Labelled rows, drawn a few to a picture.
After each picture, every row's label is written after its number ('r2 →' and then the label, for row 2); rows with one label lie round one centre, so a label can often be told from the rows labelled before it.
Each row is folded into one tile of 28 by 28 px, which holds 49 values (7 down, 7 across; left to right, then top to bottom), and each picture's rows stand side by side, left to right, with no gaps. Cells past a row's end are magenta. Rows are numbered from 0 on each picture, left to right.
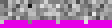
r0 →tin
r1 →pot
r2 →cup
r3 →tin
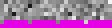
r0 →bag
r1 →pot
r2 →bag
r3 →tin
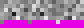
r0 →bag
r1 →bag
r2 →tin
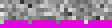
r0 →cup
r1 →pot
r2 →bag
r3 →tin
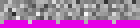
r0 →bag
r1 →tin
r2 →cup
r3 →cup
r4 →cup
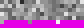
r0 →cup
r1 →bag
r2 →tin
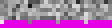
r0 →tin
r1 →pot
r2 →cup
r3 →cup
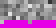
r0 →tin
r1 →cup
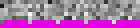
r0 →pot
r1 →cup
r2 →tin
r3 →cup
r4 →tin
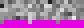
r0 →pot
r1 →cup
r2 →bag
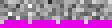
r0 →tin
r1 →cup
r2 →tin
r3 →tin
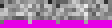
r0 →pot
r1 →cup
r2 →pot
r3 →cup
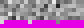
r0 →tin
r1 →tin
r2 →pot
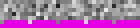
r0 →bag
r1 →tin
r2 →pot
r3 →tin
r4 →pot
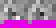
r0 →bag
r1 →bag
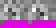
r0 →bag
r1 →bag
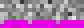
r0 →cup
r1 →cup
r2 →bag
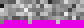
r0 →pot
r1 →cup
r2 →tin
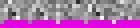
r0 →bag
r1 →bag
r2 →cup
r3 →bag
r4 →tin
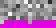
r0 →tin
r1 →cup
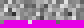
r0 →bag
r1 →tin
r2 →bag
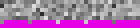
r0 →pot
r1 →bag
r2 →tin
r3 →tin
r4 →pot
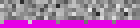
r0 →cup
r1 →tin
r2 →pot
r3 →bag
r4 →bag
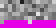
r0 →cup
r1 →tin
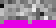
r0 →pot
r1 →bag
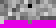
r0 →tin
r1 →pot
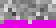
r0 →bag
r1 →tin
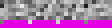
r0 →pot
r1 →tin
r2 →tin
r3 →pot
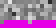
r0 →bag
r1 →cup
